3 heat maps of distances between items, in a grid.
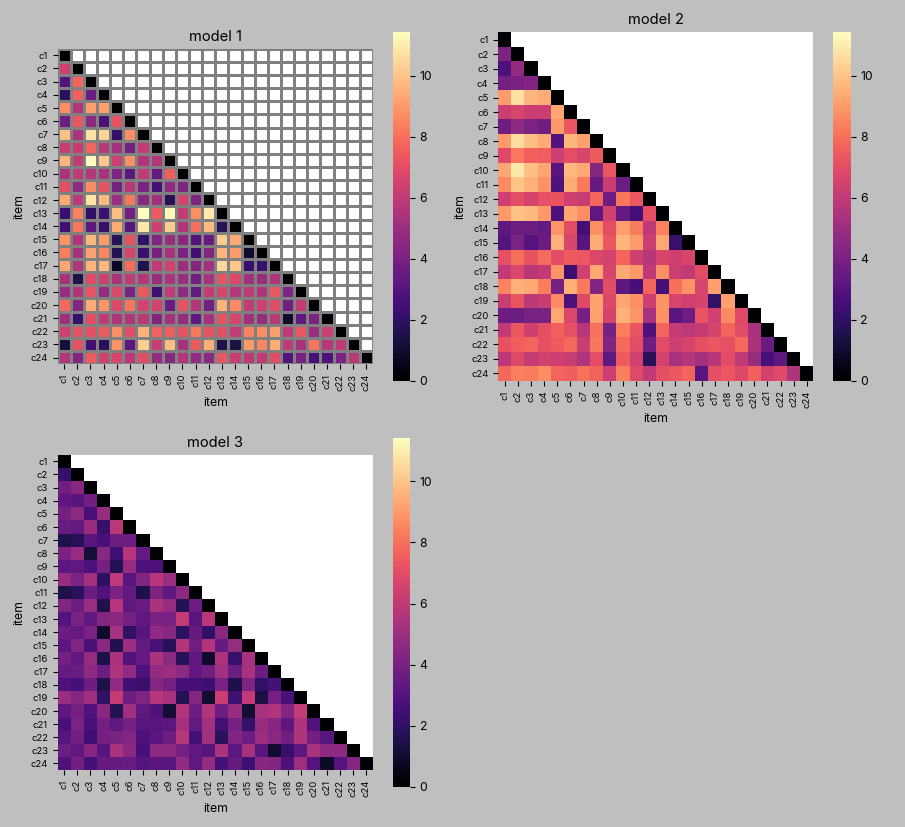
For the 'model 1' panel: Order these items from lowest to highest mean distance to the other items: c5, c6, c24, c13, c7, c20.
c24, c6, c5, c20, c7, c13
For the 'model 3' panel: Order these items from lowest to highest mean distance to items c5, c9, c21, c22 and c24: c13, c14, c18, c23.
c13, c18, c14, c23
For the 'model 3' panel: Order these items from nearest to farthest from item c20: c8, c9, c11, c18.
c9, c8, c11, c18
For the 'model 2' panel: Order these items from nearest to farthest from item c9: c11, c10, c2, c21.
c21, c11, c10, c2
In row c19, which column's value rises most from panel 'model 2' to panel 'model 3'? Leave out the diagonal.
c17
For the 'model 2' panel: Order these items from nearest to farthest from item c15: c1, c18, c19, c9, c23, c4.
c1, c4, c23, c19, c9, c18
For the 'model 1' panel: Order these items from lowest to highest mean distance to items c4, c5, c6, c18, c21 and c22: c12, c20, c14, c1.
c1, c14, c20, c12
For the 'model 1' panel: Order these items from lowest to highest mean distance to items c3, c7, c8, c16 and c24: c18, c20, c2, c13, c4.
c18, c2, c20, c4, c13
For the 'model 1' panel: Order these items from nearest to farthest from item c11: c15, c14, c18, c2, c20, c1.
c15, c18, c2, c20, c1, c14
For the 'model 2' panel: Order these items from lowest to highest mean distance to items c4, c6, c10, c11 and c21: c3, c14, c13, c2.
c13, c14, c3, c2
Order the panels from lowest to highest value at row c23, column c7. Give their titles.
model 3, model 2, model 1
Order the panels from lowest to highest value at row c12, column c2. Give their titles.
model 3, model 1, model 2
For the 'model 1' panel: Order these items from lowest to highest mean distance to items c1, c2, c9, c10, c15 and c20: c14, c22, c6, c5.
c5, c6, c22, c14
